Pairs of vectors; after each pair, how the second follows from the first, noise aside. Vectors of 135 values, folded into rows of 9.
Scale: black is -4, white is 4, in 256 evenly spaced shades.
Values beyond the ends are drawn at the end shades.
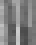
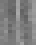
reversed, shrunk.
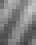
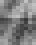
wrapped around, negated.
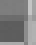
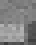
negated, partly zeroed.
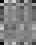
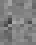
wrapped around, shrunk.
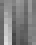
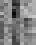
wrapped around, negated.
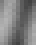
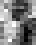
wrapped around, negated, scaled up.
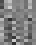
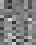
negated.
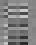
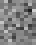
shuffled.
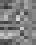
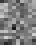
wrapped around, negated.
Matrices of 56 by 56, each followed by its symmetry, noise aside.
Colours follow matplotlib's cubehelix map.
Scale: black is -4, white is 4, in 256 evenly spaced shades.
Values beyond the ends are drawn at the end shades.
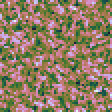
same after a half turn.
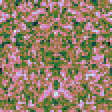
mirrored left to right.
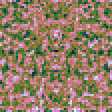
mirrored left to right.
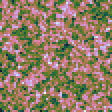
symmetric across the other diagonal.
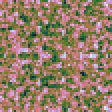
mirrored top to bottom.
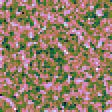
symmetric across the other diagonal.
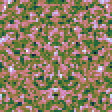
mirrored left to right.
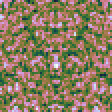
mirrored left to right.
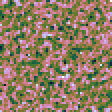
same after a half turn.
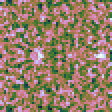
mirrored top to bottom.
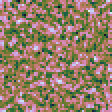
same after a half turn.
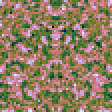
mirrored left to right.
